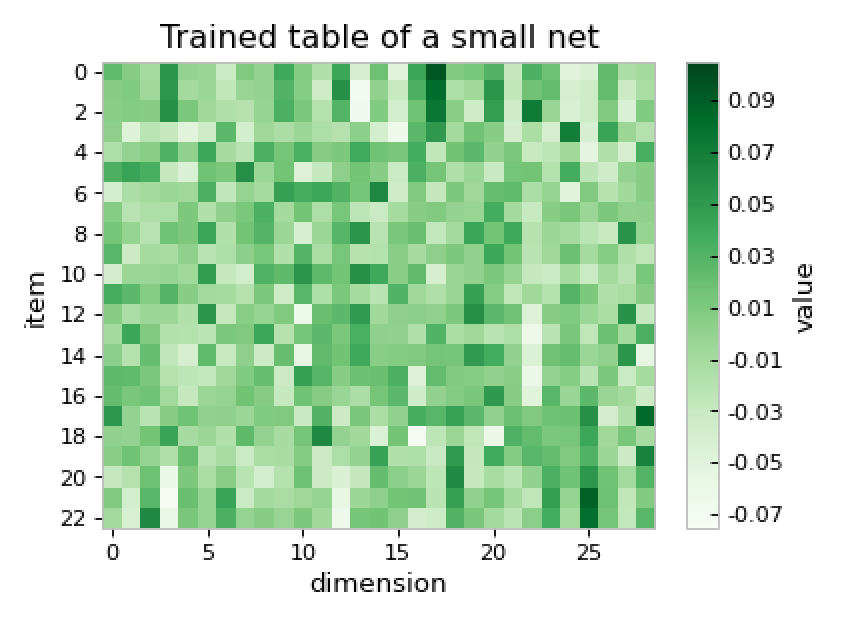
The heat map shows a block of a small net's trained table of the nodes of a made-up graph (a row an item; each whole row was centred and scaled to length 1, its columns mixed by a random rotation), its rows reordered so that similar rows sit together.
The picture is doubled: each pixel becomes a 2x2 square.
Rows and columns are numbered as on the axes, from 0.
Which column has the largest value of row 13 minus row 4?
17
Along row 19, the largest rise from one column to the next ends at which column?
28
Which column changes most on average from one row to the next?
10
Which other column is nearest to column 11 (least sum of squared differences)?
21
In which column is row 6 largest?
14
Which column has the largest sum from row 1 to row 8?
16
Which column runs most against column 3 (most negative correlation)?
6
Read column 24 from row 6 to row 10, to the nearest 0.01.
-0.05 0.01 -0.01 0.02 -0.01
